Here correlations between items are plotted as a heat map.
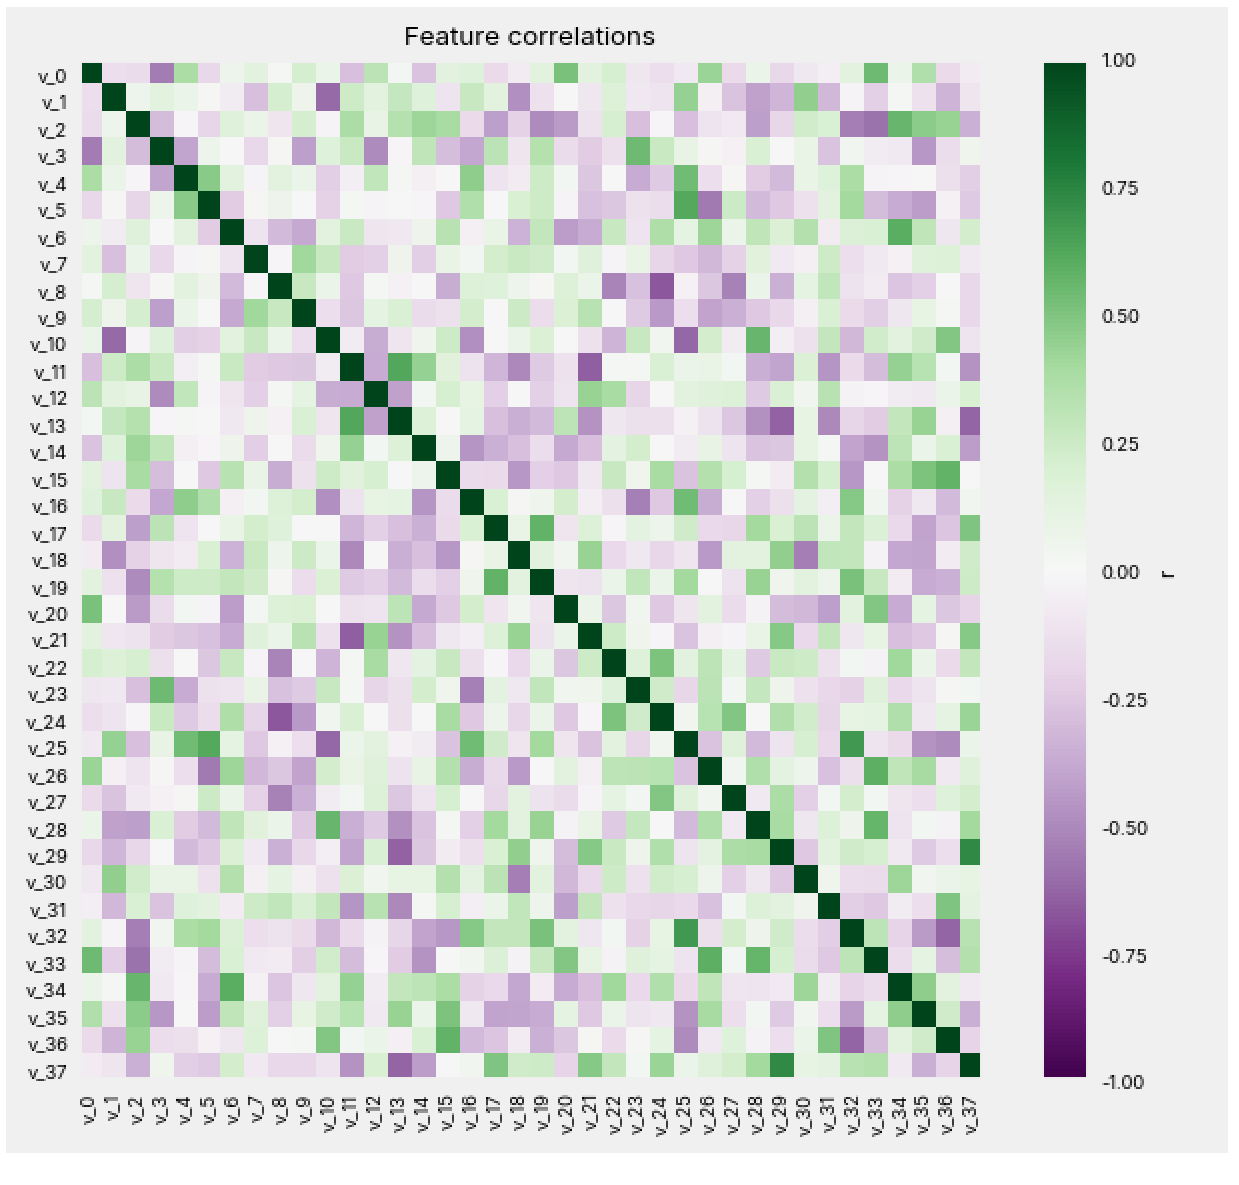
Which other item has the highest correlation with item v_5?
v_25
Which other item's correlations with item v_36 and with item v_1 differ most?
v_10
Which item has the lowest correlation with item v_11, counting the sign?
v_21
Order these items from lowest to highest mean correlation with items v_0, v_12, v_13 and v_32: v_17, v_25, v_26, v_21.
v_17, v_21, v_26, v_25
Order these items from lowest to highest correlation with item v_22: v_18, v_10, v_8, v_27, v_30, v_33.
v_8, v_10, v_18, v_33, v_27, v_30
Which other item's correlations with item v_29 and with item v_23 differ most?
v_37
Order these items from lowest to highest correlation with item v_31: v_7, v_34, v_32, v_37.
v_32, v_34, v_37, v_7
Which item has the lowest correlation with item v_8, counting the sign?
v_24
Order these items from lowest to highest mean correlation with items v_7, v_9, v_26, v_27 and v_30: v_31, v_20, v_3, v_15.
v_3, v_20, v_31, v_15
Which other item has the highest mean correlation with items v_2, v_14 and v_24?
v_34
